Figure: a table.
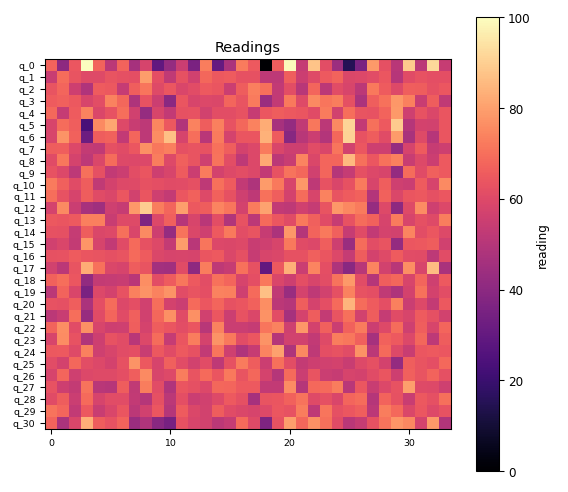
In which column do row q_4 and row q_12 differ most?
8
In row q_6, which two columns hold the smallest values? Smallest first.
3, 20
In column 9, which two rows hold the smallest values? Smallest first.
q_0, q_30
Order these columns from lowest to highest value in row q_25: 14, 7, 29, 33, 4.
29, 14, 4, 33, 7
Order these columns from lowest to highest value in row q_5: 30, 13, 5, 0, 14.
30, 0, 13, 14, 5
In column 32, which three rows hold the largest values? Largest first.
q_0, q_17, q_30
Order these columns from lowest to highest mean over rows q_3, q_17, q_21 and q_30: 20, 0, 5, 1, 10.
10, 1, 0, 5, 20
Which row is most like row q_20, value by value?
q_8
